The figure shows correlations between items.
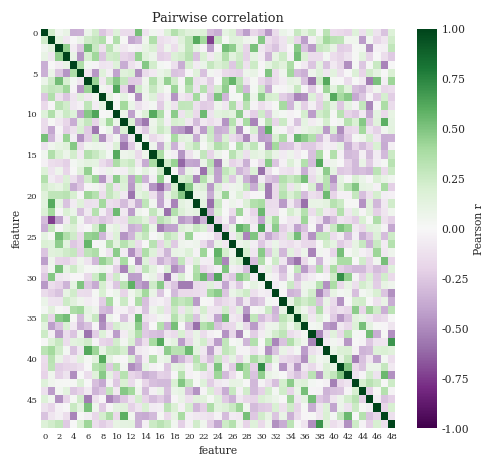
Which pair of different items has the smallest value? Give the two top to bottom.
1, 23
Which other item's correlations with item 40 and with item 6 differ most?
46
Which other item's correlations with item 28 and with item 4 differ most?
47
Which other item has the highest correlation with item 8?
40
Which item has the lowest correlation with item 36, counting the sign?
21
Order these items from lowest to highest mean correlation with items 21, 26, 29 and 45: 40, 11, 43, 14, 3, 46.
11, 46, 3, 43, 14, 40
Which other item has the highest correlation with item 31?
12
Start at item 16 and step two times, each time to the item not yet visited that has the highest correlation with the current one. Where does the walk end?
48
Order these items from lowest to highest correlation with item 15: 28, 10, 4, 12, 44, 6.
28, 44, 12, 4, 6, 10
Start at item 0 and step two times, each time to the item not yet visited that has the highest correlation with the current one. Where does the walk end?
35
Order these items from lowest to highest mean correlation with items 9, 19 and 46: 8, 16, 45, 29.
16, 29, 45, 8
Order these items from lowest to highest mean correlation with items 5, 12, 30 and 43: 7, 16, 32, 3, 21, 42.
7, 3, 32, 16, 42, 21
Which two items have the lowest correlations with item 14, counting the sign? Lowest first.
11, 31
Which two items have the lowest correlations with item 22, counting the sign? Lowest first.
17, 12
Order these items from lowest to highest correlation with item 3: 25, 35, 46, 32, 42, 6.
42, 46, 32, 6, 25, 35
